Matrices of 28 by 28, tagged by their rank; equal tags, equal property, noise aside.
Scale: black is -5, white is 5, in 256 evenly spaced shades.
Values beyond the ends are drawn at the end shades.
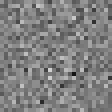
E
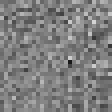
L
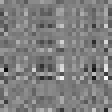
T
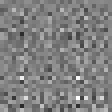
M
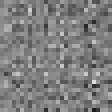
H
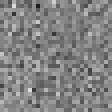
L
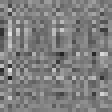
T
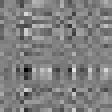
T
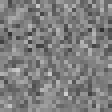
E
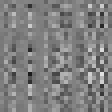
T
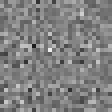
L
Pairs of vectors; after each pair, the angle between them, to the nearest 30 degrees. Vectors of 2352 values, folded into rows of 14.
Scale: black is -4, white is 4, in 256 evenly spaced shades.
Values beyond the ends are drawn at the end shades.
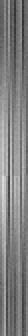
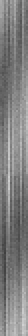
120 degrees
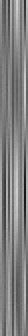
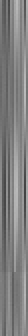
30 degrees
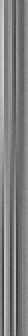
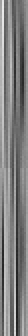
30 degrees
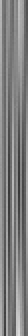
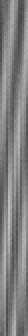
120 degrees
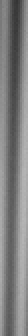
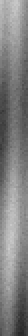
120 degrees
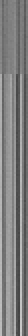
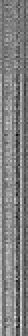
30 degrees
